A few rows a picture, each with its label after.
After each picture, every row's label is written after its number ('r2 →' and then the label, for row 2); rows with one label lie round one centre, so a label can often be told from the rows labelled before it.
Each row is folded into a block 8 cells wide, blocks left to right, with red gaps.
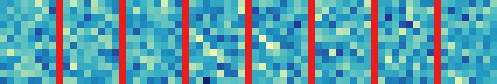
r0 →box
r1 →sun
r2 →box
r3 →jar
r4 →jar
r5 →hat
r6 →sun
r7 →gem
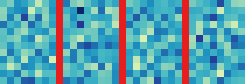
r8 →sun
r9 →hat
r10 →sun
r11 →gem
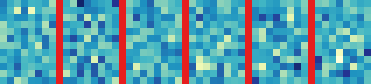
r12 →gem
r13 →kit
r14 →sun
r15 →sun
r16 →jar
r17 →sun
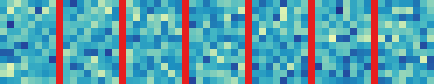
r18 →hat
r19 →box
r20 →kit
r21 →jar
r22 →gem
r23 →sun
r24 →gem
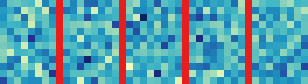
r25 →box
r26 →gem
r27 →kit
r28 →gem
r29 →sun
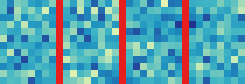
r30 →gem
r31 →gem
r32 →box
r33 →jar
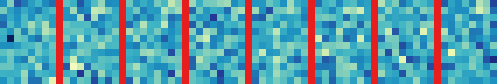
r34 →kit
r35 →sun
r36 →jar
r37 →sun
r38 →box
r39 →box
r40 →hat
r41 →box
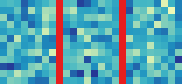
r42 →gem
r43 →kit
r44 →box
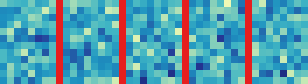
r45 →jar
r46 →hat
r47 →jar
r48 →box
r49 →kit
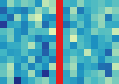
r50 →jar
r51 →jar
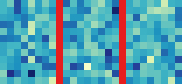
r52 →kit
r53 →box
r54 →box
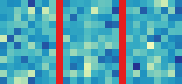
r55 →gem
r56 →box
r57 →box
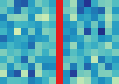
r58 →kit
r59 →kit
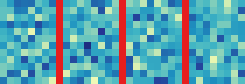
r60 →kit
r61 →hat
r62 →sun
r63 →box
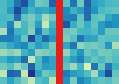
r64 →kit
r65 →jar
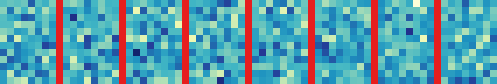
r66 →gem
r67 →sun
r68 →hat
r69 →gem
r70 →hat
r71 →hat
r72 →box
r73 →sun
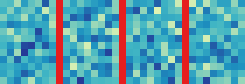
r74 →hat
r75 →jar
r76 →gem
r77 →hat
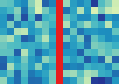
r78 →sun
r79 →gem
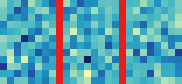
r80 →sun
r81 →gem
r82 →hat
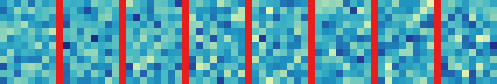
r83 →gem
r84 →jar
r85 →sun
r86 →sun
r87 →gem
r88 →hat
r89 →jar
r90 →sun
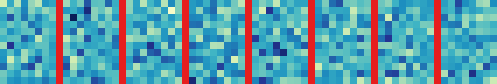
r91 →sun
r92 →sun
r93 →hat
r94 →jar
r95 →hat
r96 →jar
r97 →kit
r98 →kit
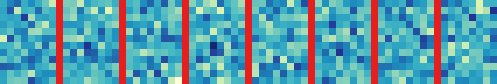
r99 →gem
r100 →hat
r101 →kit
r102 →hat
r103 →kit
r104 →hat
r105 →gem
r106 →box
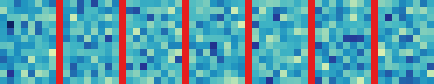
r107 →kit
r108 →kit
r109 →gem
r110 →hat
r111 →jar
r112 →jar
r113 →sun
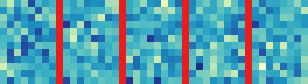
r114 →hat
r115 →jar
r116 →box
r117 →box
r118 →jar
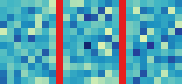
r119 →jar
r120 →hat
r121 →hat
